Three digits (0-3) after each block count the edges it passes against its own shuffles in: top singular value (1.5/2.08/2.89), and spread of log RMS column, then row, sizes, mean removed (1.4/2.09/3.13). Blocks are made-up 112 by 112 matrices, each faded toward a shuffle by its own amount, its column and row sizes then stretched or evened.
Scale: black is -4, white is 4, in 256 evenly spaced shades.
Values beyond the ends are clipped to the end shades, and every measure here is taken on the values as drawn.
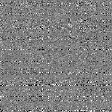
0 2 3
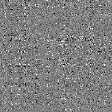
1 2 2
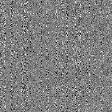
1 3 1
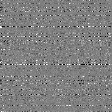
2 1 3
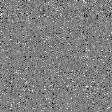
0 1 2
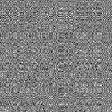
3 0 2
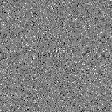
2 0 0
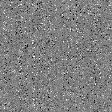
0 2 0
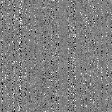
0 3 0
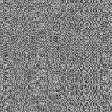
3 2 1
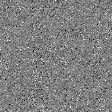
0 1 1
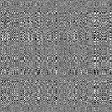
3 3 3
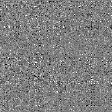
1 2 2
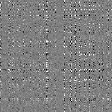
3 3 2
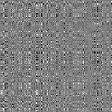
3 3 2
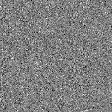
1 1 0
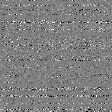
1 0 3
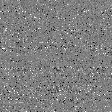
0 0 2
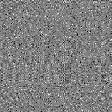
2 0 0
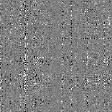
1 3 2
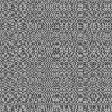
3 1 3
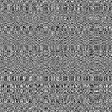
3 1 3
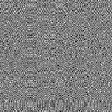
3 0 2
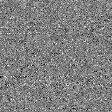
0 0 2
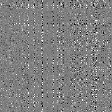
2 3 2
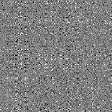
2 2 2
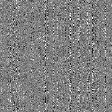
2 3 0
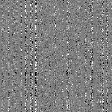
2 3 0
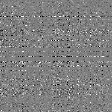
0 2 3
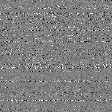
0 0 3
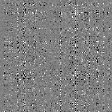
2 3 2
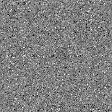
0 1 1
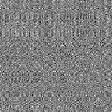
3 0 2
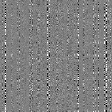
3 3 1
